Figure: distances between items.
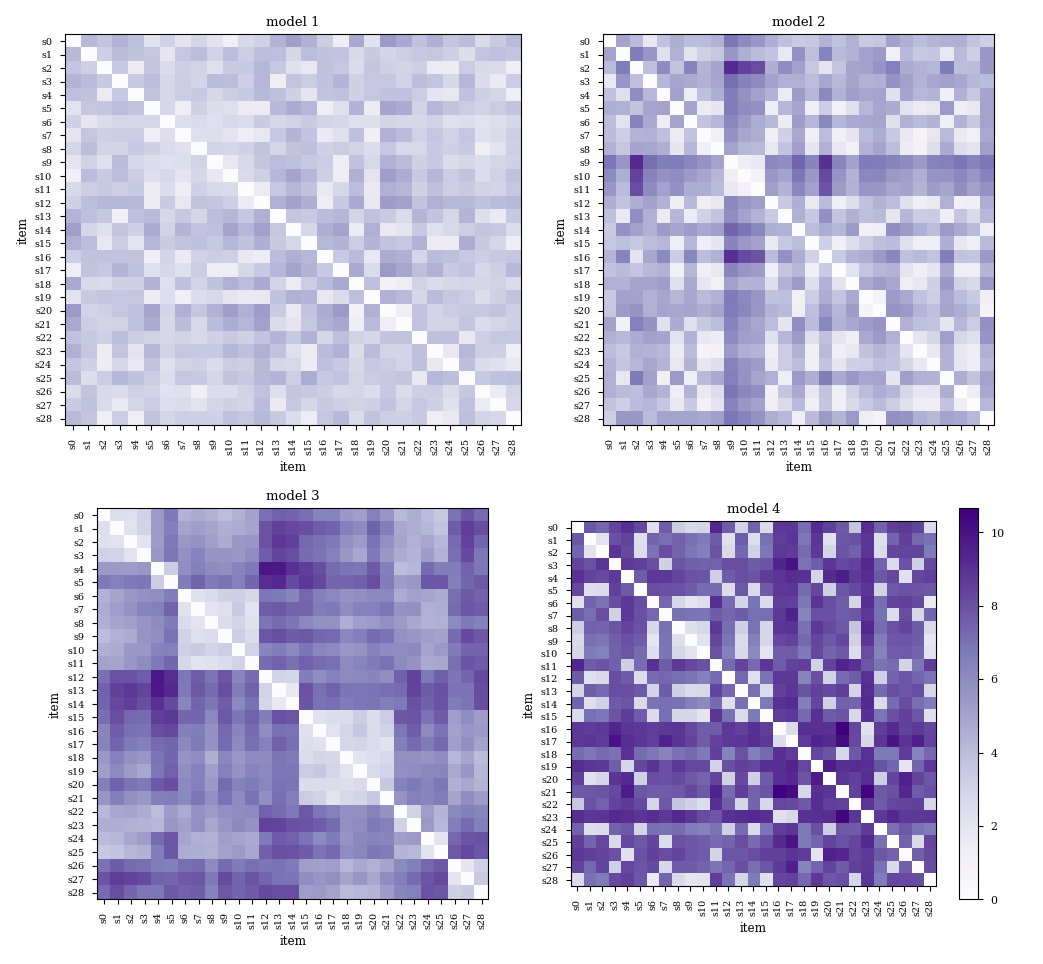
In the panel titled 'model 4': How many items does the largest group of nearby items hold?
9
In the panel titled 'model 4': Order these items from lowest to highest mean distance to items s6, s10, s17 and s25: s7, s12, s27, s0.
s0, s7, s27, s12
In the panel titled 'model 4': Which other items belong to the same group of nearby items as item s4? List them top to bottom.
s11, s19, s26
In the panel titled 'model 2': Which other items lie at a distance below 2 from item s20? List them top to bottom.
s14, s19, s28
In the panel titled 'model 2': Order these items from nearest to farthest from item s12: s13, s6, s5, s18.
s5, s18, s13, s6
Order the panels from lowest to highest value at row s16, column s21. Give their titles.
model 3, model 1, model 2, model 4
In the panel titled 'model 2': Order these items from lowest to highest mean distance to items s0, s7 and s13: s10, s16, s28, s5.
s5, s28, s16, s10
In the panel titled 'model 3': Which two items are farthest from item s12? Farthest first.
s4, s5
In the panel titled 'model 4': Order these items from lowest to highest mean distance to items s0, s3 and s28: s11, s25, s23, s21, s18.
s25, s18, s21, s11, s23
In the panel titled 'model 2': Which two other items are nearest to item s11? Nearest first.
s10, s9
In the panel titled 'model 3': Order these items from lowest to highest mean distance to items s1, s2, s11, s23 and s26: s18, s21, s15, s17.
s18, s21, s17, s15
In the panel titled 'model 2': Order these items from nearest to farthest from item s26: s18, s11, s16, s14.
s18, s16, s14, s11
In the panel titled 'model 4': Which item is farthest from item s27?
s17
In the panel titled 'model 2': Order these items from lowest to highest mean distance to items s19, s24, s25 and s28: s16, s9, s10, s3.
s3, s16, s10, s9
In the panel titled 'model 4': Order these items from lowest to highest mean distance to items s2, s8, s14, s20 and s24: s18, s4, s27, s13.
s13, s18, s27, s4
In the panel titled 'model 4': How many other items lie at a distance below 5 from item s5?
6
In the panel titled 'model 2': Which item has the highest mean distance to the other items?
s9
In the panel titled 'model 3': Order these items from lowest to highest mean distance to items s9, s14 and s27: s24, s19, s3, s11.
s11, s19, s24, s3
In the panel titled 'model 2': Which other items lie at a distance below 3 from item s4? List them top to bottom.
s1, s6, s13, s21, s25
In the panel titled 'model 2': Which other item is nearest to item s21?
s1
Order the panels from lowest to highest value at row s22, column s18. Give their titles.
model 2, model 1, model 3, model 4
